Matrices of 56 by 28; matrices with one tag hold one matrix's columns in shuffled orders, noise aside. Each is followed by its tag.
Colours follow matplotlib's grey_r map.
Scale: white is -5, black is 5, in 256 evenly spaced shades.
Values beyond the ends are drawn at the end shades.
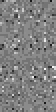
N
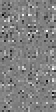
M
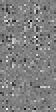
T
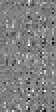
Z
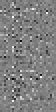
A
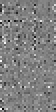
T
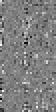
Z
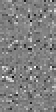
N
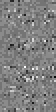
N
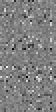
N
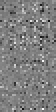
T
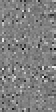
N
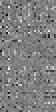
M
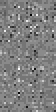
M
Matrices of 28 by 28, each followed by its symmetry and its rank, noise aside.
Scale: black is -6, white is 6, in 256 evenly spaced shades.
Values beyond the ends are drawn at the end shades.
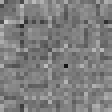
symmetric, rank five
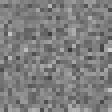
no symmetry, rank six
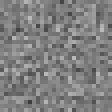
antisymmetric, rank four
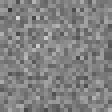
symmetric, rank six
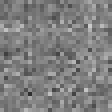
no symmetry, rank five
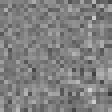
no symmetry, rank four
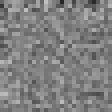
no symmetry, rank four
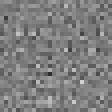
no symmetry, rank six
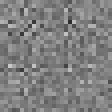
symmetric, rank four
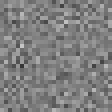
antisymmetric, rank six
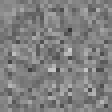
symmetric, rank five
